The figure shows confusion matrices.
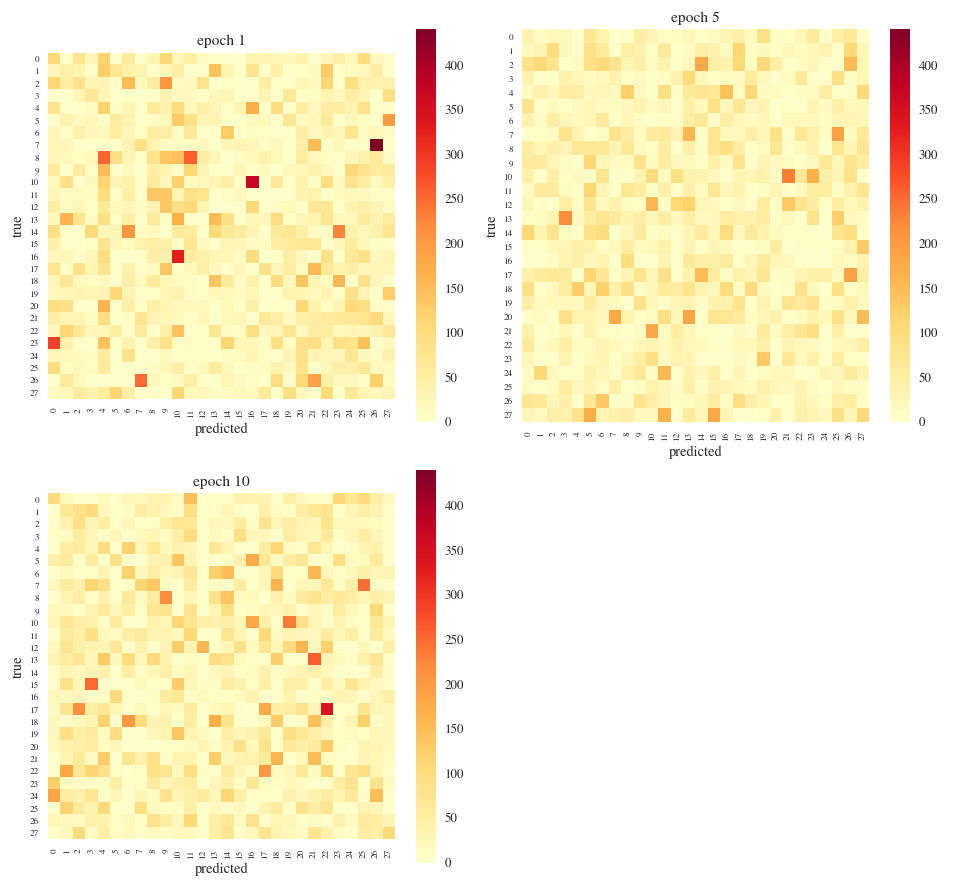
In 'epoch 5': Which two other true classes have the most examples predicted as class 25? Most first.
7, 13
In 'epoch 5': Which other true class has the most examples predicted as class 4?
18
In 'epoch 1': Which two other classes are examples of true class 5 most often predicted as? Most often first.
27, 10
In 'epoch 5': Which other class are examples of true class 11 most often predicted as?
5
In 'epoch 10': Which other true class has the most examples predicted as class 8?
7
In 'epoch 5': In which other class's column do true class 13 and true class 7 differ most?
3
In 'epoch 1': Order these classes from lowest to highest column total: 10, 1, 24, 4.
1, 24, 10, 4
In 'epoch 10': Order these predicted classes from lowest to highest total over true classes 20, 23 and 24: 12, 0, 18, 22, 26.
18, 12, 22, 26, 0
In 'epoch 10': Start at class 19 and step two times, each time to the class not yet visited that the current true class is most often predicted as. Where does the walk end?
16
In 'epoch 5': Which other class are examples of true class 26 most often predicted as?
6
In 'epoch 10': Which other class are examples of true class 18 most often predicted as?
6
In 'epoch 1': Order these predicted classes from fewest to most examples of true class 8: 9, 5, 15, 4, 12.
15, 12, 5, 9, 4
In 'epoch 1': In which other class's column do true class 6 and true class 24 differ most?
14
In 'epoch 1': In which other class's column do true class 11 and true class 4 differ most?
16
